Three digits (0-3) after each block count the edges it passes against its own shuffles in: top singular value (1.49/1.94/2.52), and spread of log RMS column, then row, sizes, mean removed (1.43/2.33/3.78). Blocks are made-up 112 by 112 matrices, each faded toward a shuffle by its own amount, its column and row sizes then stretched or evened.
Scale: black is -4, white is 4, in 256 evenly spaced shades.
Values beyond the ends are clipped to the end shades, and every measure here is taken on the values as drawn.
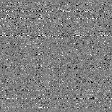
2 1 2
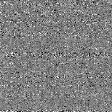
1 0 2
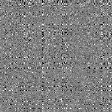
3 2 2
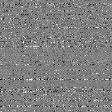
0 1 3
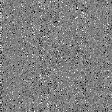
1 2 0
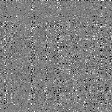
2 2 2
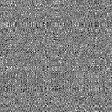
3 1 1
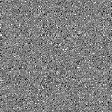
2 1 1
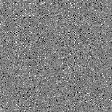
2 1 1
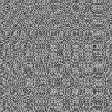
3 0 1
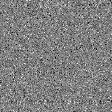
1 0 1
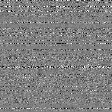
0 0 3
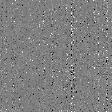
1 2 0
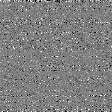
2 0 2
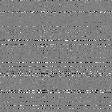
1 1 3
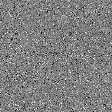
0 0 1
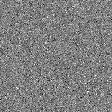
1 0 0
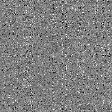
1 2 1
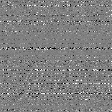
2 1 3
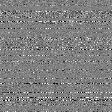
1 0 3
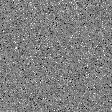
0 0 0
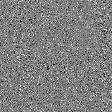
1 1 0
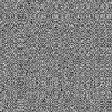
3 1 1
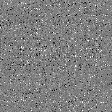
1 1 1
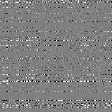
3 1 3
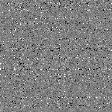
0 1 2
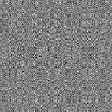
3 2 1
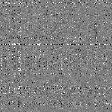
2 2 2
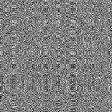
3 2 0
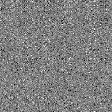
2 1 1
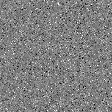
0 0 0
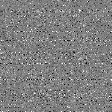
2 0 2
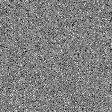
0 0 0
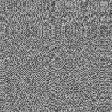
3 0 0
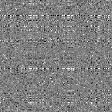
3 1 2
